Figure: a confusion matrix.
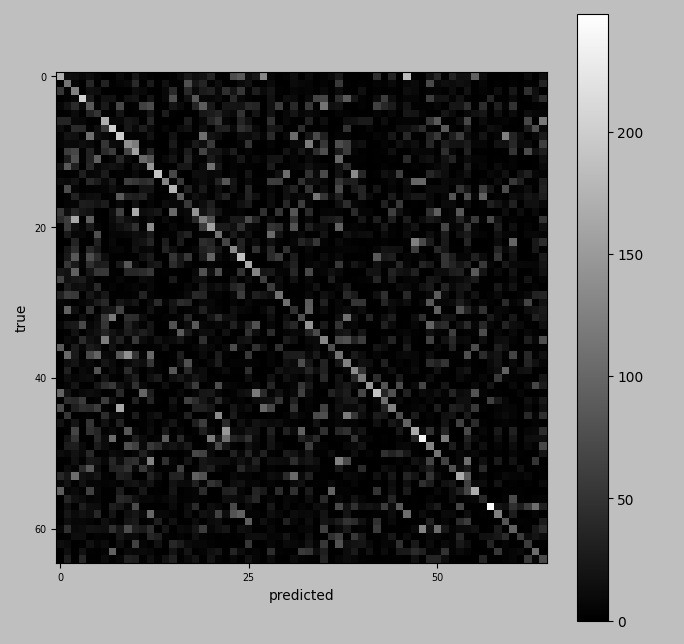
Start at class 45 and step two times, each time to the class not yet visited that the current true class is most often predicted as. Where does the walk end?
28
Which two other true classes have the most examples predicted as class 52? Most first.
16, 34
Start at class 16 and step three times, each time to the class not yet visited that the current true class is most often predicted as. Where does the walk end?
60
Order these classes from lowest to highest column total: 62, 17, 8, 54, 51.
62, 17, 51, 8, 54
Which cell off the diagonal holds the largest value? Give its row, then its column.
0, 46
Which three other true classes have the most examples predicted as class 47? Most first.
22, 14, 23
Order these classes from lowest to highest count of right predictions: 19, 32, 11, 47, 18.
32, 11, 19, 18, 47
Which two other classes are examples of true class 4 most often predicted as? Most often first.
35, 19
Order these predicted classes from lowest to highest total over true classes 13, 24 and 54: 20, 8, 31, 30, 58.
8, 31, 58, 30, 20
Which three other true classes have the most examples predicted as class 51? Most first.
48, 7, 20
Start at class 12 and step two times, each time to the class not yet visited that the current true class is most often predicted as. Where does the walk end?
37
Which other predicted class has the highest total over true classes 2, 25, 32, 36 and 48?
7
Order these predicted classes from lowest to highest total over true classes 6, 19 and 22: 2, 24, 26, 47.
26, 24, 47, 2
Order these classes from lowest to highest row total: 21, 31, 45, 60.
21, 31, 45, 60
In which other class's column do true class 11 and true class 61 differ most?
5
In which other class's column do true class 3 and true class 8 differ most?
59
